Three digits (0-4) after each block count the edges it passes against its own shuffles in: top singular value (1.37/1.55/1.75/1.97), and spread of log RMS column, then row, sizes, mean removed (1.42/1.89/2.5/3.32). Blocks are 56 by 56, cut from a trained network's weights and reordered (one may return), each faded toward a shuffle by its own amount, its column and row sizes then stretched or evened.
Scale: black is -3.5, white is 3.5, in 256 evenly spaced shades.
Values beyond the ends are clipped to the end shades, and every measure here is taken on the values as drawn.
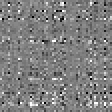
3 3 3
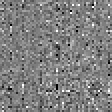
0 3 1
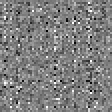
2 3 2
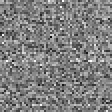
2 0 1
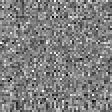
3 0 1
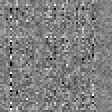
2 3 0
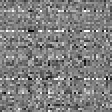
4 2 3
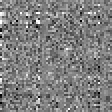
2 3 1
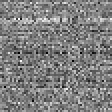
4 0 2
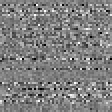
0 0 4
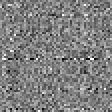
3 0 2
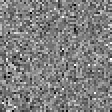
2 1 1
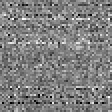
4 1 3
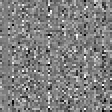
1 4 1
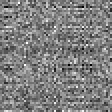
4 2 1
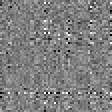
3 2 2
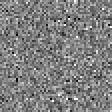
2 0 0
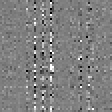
3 3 1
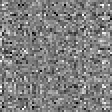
3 1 2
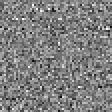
1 0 2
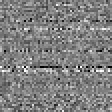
3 0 3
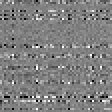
4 1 4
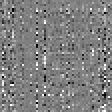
2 4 2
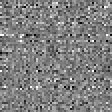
2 1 3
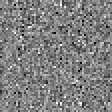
1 1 0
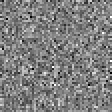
2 1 1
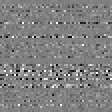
2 0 4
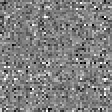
0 2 3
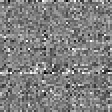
0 2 3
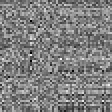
4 1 0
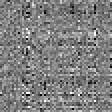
4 3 1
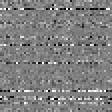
4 0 4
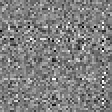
3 1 2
